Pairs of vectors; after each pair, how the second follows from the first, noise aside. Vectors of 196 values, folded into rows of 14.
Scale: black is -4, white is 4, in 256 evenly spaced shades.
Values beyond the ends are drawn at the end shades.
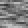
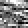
reversed, scaled up.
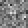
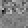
reversed, negated, partly zeroed.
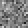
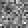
negated.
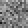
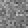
wrapped around, negated, shrunk.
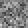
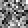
reversed, scaled up.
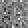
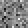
copied.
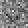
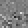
reversed, negated, partly zeroed.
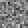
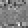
reversed, negated, partly zeroed.
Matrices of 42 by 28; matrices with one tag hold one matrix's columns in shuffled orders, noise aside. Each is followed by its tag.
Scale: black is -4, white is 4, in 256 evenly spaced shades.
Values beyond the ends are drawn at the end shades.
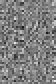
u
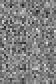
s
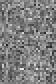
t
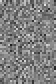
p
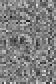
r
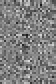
p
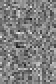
t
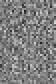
s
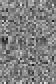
r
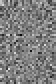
p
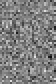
u
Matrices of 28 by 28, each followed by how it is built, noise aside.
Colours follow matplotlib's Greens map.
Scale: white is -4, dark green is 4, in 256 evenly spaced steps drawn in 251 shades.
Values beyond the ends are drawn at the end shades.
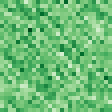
Toeplitz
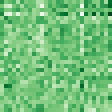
low rank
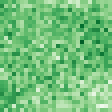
smooth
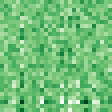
low rank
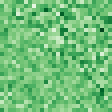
upper triangular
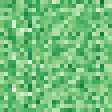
repeating rows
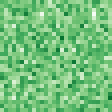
repeating columns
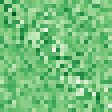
banded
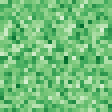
repeating columns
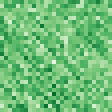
Toeplitz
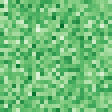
repeating rows
